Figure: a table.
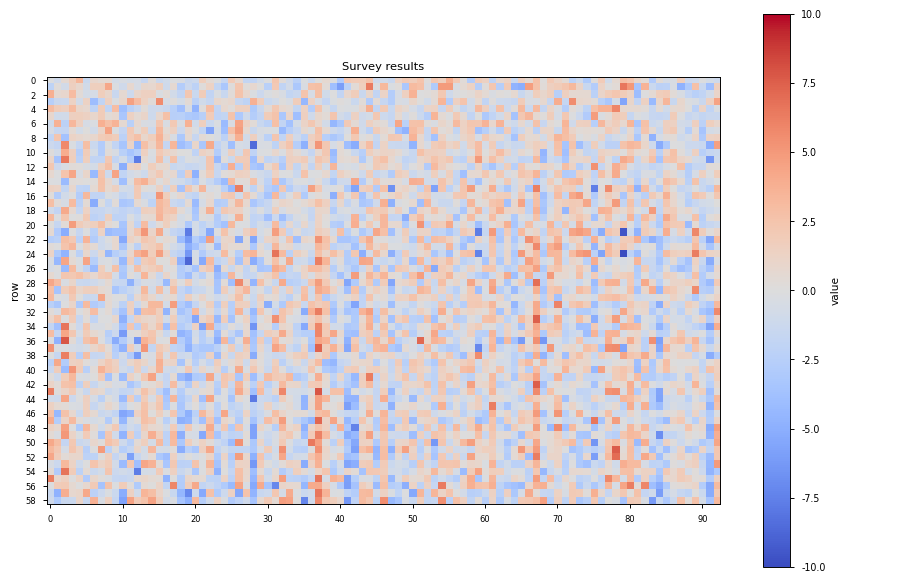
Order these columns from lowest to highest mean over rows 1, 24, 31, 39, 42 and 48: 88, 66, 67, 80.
88, 66, 80, 67
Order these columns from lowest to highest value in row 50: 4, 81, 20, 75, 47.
75, 81, 47, 4, 20
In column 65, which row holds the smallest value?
36
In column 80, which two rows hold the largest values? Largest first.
56, 1
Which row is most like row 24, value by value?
21
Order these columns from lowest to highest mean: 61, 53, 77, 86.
53, 86, 77, 61
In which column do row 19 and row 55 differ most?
32
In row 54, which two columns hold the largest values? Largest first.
2, 59
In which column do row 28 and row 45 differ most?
26
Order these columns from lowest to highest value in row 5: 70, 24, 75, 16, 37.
24, 70, 37, 16, 75
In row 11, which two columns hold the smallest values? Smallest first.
12, 91
